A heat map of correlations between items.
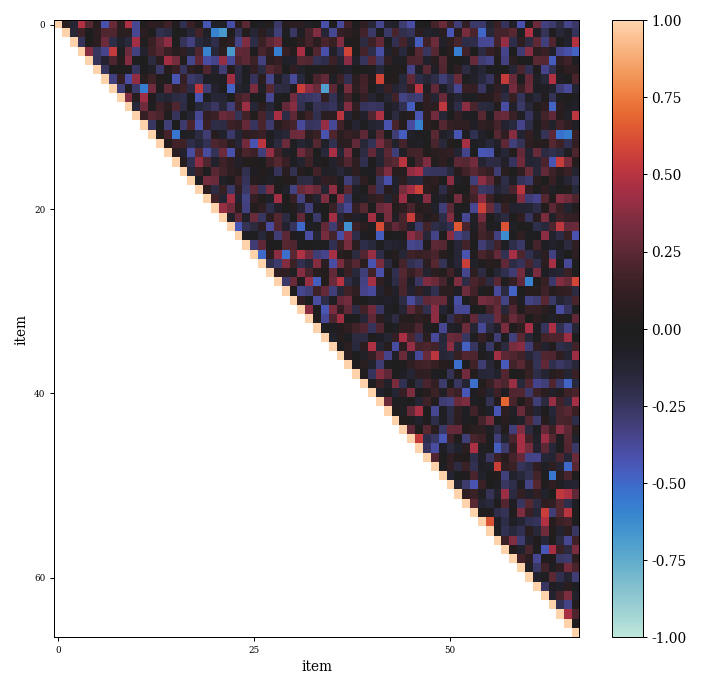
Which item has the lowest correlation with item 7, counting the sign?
34
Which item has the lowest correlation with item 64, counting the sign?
12
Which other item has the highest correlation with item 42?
46
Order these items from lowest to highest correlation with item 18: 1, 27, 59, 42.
42, 1, 27, 59
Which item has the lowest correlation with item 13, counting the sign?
25
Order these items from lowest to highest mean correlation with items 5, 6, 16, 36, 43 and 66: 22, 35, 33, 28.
35, 33, 28, 22
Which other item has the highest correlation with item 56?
48
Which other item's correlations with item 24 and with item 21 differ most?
45
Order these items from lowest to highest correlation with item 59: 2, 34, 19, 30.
30, 2, 34, 19
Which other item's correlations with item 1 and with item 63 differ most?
20
